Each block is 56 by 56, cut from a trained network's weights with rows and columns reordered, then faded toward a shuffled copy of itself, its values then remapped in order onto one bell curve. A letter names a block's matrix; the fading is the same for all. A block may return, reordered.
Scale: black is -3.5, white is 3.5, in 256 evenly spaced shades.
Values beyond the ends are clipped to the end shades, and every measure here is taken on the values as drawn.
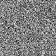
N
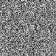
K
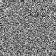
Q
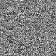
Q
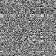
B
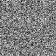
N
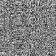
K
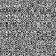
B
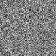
K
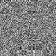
B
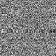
B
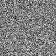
N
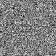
N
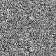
Q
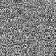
B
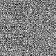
K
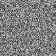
Q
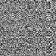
B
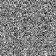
K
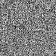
N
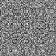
K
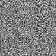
K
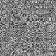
K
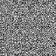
B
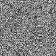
Q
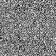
N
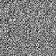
B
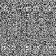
B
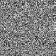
B
